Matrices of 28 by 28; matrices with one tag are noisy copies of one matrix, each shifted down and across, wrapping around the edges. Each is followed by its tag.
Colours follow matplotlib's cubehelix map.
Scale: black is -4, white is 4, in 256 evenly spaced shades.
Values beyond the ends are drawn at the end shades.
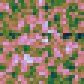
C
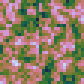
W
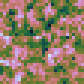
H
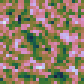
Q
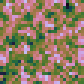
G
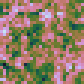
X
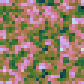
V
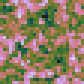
X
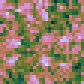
W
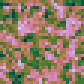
H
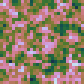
G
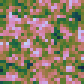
G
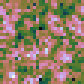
W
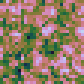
W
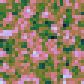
V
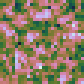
V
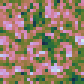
Q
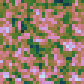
Q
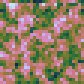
H
